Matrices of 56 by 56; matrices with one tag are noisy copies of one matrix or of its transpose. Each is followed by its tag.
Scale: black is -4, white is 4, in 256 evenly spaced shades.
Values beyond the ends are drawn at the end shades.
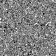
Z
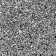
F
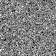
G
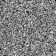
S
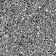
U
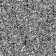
Z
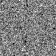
Z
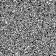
G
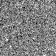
U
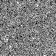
U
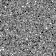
G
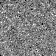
S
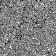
U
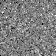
S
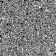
U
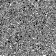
U
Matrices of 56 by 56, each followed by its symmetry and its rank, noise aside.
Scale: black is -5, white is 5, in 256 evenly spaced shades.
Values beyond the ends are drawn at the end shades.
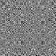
symmetric, rank four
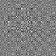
symmetric, rank four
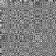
symmetric, rank four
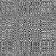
antisymmetric, rank four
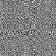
antisymmetric, rank four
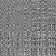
antisymmetric, rank six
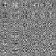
no symmetry, rank four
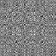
symmetric, rank six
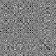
symmetric, rank four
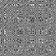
symmetric, rank four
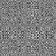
no symmetry, rank six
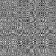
antisymmetric, rank four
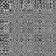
symmetric, rank four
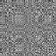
symmetric, rank six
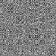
symmetric, rank six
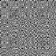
symmetric, rank four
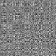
antisymmetric, rank six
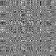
no symmetry, rank four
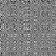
no symmetry, rank five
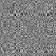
no symmetry, rank five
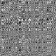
no symmetry, rank five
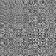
antisymmetric, rank six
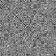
symmetric, rank six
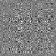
no symmetry, rank five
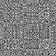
symmetric, rank six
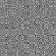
symmetric, rank four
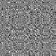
antisymmetric, rank six
